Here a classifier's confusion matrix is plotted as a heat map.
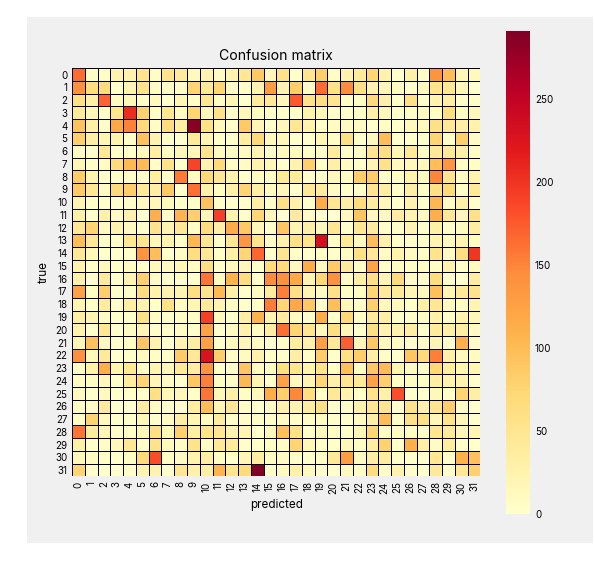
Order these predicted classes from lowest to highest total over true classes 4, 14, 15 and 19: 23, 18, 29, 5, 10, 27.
27, 29, 18, 23, 5, 10
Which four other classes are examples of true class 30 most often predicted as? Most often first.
6, 21, 31, 5
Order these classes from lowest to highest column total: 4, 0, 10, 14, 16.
4, 14, 16, 0, 10
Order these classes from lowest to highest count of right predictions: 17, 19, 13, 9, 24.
17, 24, 19, 13, 9
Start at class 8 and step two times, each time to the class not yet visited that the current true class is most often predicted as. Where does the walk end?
0
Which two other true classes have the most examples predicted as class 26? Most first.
29, 22
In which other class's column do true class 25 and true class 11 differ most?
10
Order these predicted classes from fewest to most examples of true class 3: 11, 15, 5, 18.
15, 18, 11, 5
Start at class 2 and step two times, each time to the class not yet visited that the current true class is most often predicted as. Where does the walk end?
16
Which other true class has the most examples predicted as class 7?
9
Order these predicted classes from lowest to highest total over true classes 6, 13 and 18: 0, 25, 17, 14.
25, 14, 0, 17
